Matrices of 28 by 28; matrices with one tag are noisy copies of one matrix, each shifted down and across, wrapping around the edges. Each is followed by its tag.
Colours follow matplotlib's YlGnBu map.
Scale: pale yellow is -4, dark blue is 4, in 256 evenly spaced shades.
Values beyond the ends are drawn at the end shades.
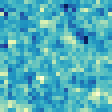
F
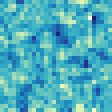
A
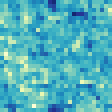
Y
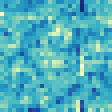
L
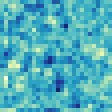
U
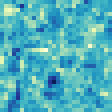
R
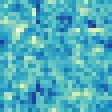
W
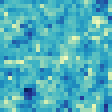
R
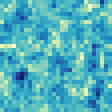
R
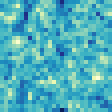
R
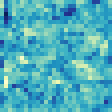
L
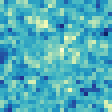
U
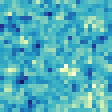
U
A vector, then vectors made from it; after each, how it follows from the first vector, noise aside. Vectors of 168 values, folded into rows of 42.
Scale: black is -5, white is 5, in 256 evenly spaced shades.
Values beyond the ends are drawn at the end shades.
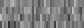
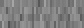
shrunk.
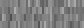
reversed, negated, shrunk.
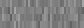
reversed, negated, shrunk.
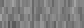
shrunk.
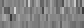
reversed, negated, partly zeroed.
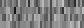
reversed.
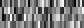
reversed, scaled up.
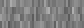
shrunk.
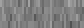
reversed, negated, shrunk.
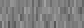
shrunk.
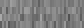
shrunk.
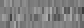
reversed, negated, partly zeroed.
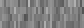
reversed, negated, shrunk.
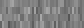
shrunk.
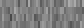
reversed, negated, shrunk.
